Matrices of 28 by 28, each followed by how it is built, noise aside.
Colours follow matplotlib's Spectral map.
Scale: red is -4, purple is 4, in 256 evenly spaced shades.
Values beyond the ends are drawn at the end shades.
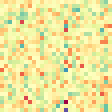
uneven columns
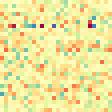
uneven rows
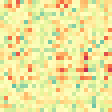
blocks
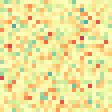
noise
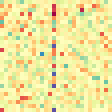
uneven columns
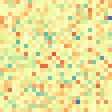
noise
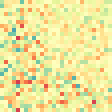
lower triangular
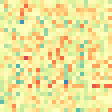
blocks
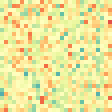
blocks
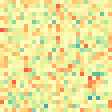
blocks
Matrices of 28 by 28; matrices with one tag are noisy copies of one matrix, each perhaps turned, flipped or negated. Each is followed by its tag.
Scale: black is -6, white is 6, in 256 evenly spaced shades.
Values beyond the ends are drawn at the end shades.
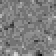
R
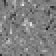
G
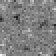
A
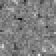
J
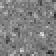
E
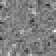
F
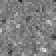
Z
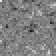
G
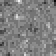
A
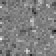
F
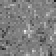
G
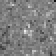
G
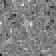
G
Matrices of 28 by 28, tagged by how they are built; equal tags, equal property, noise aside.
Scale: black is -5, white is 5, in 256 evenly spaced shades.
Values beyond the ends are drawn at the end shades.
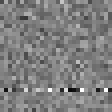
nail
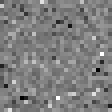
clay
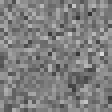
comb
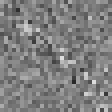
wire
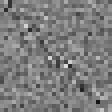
wire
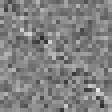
wire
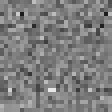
nail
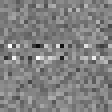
nail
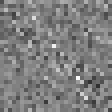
wire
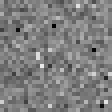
clay
